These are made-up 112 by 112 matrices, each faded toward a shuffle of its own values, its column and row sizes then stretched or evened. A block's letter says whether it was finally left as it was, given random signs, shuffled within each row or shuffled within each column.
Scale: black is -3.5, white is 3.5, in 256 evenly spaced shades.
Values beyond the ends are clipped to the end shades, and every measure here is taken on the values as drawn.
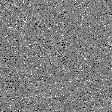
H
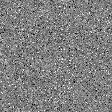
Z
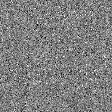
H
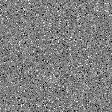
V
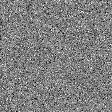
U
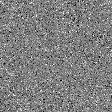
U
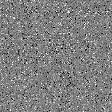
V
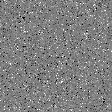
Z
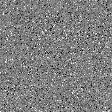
H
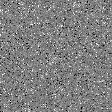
H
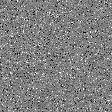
U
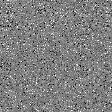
V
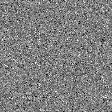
H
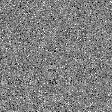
V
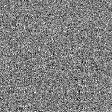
V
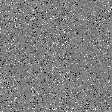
H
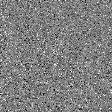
H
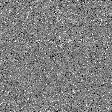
U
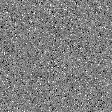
Z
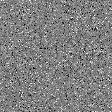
H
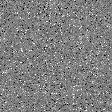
Z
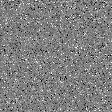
U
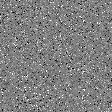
Z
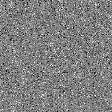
V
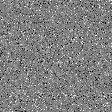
U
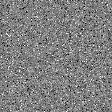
H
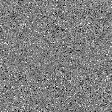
V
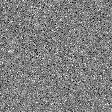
U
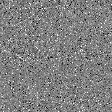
H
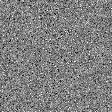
Z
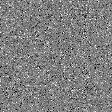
H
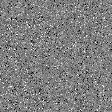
H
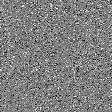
V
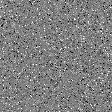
Z
